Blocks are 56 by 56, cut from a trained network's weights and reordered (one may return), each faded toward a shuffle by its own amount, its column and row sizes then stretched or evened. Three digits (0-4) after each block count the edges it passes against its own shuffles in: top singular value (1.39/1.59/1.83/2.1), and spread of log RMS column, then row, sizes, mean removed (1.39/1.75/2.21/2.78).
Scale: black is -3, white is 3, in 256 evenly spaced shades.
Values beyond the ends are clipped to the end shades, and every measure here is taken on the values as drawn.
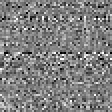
2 0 4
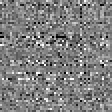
2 2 4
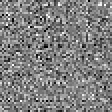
2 1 2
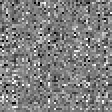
0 4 3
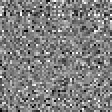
3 2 3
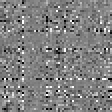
1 3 4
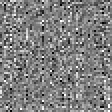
1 4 0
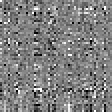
4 4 4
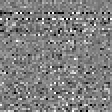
0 1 4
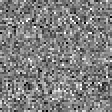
1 0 1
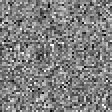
1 0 0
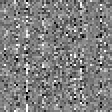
0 4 0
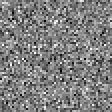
0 0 1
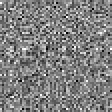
3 0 2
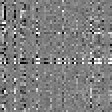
4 4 2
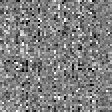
2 3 1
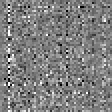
3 4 2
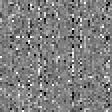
2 4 0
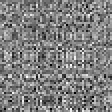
4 2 3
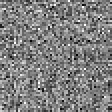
1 0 0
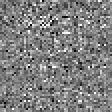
2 2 2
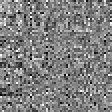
3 3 2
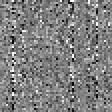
2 4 0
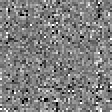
0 3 2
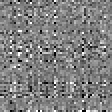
4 3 4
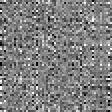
4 4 2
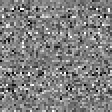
0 1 4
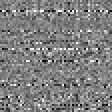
1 0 4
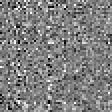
2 3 2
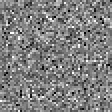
0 0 1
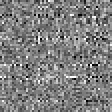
3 1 3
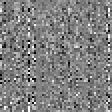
2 4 2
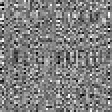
4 4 0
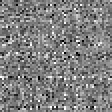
2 1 3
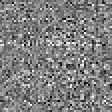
3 2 3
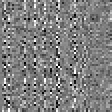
4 4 0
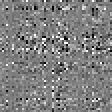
1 4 4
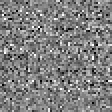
1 1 3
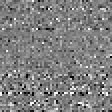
1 1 4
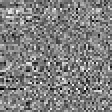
3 0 2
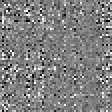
1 4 4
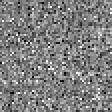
0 0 1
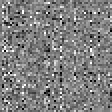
1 4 2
